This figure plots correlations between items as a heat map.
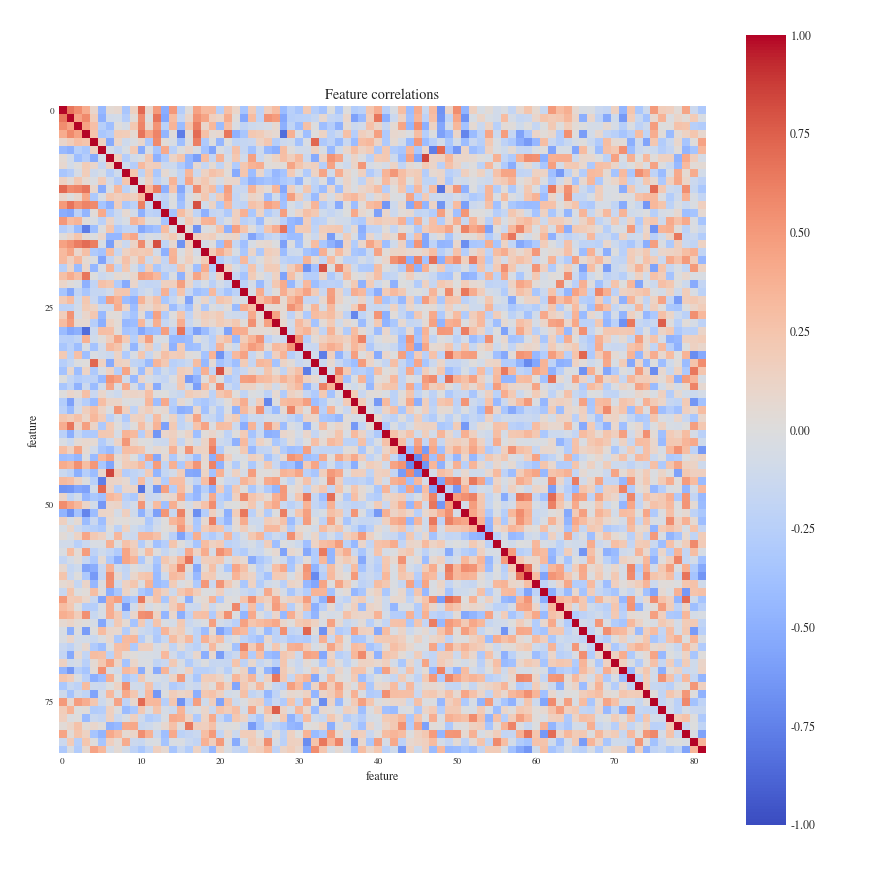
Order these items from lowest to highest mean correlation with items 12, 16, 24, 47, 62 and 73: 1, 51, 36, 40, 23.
51, 36, 23, 40, 1
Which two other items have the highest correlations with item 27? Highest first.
76, 72
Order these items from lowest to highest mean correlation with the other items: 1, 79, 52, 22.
22, 1, 52, 79
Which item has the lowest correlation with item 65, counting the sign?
5
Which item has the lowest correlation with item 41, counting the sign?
12
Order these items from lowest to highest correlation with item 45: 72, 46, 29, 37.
46, 37, 29, 72
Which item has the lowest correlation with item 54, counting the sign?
15
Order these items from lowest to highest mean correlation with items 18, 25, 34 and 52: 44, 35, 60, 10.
44, 60, 10, 35
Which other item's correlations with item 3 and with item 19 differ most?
52
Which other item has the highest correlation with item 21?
3
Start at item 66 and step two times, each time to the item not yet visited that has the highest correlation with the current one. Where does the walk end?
49
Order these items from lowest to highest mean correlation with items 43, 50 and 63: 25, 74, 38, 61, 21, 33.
38, 33, 25, 61, 21, 74
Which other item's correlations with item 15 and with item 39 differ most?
17
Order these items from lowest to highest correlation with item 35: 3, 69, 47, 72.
69, 3, 72, 47
